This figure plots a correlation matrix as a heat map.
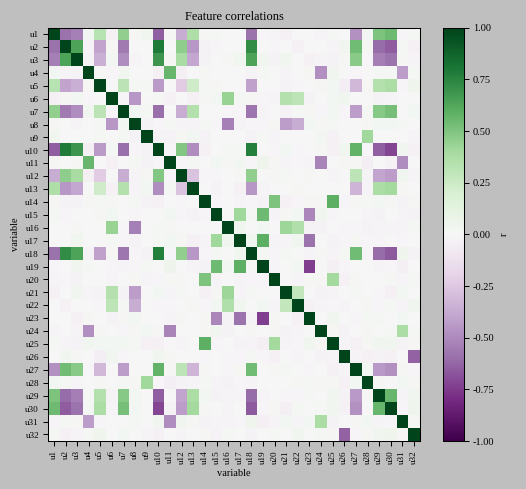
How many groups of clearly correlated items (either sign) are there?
7
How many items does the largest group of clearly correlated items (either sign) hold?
12
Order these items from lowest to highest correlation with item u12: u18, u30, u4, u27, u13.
u30, u13, u4, u27, u18
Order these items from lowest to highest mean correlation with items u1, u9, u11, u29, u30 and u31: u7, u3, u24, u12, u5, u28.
u3, u12, u24, u28, u5, u7
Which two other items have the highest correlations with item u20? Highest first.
u14, u25
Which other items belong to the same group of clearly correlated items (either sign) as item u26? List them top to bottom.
u32
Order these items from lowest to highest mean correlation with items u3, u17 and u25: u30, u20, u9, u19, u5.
u30, u5, u9, u20, u19
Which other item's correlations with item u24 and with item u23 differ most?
u19
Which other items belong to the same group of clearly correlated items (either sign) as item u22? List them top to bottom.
u6, u8, u16, u21
